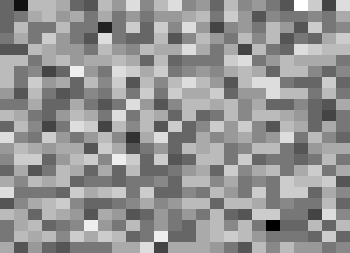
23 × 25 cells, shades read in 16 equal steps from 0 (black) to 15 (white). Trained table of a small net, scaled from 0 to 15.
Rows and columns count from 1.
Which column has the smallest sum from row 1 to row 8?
16
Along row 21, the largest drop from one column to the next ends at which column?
20
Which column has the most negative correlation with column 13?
2
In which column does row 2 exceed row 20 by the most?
17
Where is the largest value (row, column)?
1, 22
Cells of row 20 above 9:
9
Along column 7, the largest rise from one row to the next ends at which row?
21
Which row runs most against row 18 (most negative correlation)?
3
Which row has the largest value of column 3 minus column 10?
8
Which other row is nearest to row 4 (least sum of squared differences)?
14
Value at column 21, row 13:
13
